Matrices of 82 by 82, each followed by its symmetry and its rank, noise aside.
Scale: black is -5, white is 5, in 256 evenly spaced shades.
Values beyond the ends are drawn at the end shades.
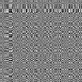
no symmetry, rank two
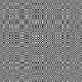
symmetric, rank one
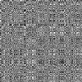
symmetric, rank three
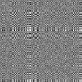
symmetric, rank one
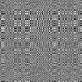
no symmetry, rank one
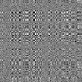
no symmetry, rank two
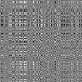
antisymmetric, rank two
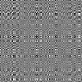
symmetric, rank two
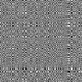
antisymmetric, rank two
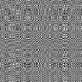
antisymmetric, rank two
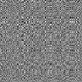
no symmetry, rank three
